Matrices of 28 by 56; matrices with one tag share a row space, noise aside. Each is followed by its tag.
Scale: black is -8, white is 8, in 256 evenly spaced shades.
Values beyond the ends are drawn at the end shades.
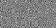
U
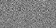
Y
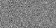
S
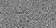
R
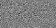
S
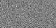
U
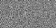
S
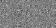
R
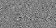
R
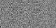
S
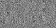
Y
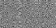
R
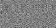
R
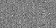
Y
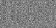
U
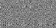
U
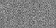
Y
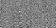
R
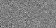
S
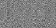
Y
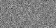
S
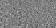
R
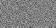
U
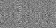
R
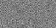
U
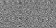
R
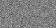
S
